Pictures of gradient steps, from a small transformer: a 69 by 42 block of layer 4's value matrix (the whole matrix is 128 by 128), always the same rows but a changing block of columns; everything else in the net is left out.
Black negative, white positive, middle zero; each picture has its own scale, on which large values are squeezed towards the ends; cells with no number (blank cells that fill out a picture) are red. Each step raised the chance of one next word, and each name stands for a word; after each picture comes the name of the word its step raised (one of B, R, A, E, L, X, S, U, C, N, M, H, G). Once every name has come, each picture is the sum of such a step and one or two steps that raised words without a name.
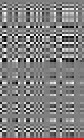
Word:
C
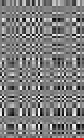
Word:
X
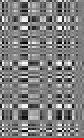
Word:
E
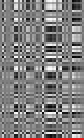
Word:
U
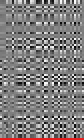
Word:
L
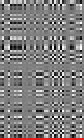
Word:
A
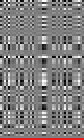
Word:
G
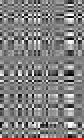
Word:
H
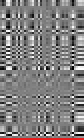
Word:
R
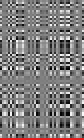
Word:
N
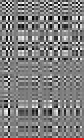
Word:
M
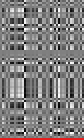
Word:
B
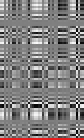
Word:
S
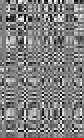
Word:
E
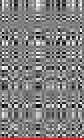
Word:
S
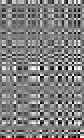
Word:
N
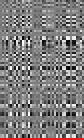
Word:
N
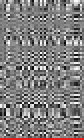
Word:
S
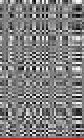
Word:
R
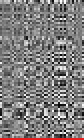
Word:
A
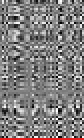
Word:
M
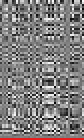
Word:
X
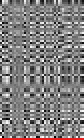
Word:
C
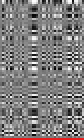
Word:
R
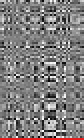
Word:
E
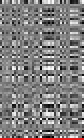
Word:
N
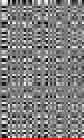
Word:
L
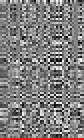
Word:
C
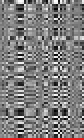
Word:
A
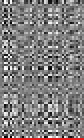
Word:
N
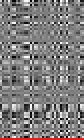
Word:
G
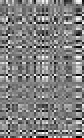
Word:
X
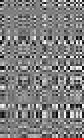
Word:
G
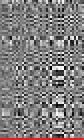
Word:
N
